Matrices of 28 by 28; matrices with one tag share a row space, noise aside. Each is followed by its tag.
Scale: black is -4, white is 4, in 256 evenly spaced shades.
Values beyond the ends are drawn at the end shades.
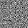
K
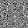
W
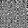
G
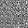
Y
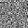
G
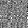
G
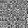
G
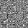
W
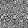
W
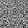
W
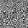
W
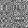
Y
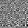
G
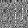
K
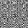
W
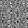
G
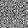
W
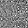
Y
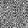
W
